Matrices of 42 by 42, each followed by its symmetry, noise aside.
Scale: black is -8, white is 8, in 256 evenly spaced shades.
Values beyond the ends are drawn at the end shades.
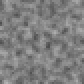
same after a half turn.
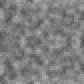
mirrored top to bottom.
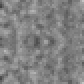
mirrored top to bottom.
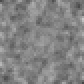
same after a half turn.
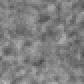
antisymmetric.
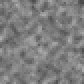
symmetric across the other diagonal.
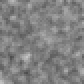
symmetric across the other diagonal.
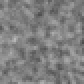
antisymmetric.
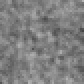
antisymmetric.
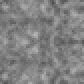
mirrored top to bottom.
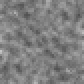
same after a half turn.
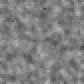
antisymmetric.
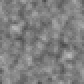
same after a half turn.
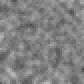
symmetric across the other diagonal.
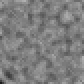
symmetric across the other diagonal.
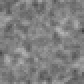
same after a half turn.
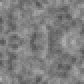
mirrored top to bottom.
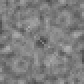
same after a half turn.
